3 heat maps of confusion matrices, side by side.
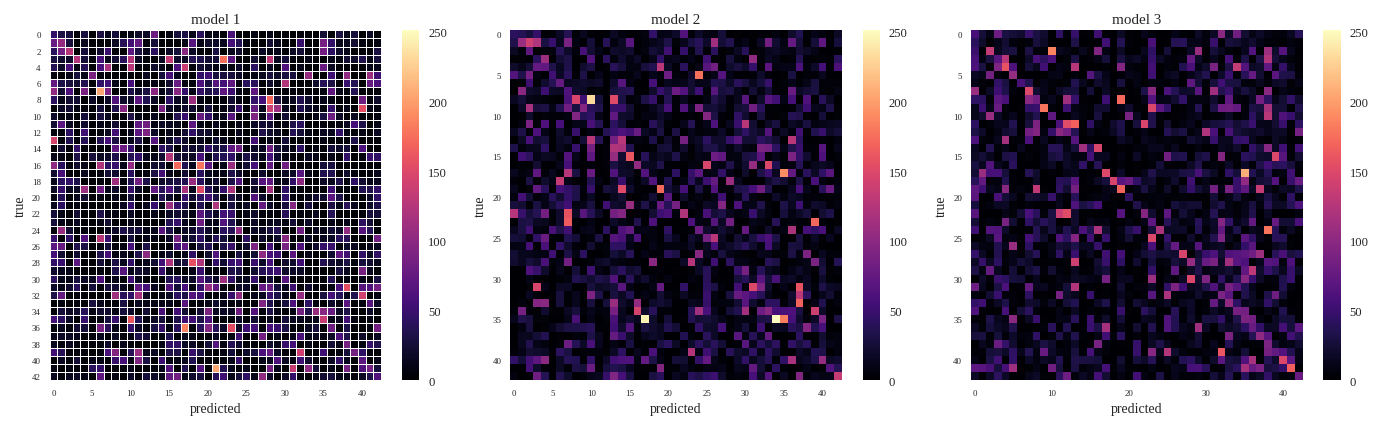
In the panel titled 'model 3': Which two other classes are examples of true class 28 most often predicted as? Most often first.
13, 33
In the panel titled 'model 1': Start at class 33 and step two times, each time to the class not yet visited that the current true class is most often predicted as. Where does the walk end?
12
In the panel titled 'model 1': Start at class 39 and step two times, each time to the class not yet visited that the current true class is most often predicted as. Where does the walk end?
40
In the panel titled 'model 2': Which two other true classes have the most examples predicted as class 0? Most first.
22, 5
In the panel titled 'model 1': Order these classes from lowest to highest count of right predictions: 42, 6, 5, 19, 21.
6, 42, 5, 21, 19
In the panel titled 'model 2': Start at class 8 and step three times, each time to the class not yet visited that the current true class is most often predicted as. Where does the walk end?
26
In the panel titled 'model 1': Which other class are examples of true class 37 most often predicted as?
27
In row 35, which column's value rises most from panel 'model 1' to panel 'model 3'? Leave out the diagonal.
5
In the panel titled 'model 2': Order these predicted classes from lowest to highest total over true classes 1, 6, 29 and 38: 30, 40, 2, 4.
4, 40, 30, 2
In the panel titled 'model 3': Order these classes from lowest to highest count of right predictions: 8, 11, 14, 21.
21, 11, 8, 14
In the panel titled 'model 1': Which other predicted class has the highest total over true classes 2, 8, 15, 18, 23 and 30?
28
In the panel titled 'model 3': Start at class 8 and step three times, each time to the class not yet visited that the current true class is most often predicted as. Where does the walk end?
33
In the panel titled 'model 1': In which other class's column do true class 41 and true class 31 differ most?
21
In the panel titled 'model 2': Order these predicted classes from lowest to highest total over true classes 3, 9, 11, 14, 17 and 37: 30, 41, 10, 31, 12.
12, 41, 30, 31, 10
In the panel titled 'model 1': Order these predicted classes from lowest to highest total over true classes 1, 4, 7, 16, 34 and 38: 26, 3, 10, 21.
3, 21, 26, 10
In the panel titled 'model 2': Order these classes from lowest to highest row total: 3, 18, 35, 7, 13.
3, 18, 7, 13, 35
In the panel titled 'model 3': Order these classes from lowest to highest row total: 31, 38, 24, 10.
38, 10, 31, 24
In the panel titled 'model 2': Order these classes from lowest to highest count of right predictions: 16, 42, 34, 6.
34, 6, 16, 42
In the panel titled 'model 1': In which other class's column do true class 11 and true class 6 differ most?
30
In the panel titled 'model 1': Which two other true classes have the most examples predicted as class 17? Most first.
36, 4
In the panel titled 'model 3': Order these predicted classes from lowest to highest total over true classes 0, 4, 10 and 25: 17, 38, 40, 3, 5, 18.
18, 17, 5, 40, 38, 3
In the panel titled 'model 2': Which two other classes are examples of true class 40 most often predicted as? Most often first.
36, 4
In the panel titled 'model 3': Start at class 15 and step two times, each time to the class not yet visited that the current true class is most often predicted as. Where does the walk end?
32
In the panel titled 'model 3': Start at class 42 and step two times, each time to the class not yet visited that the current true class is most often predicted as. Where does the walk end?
30
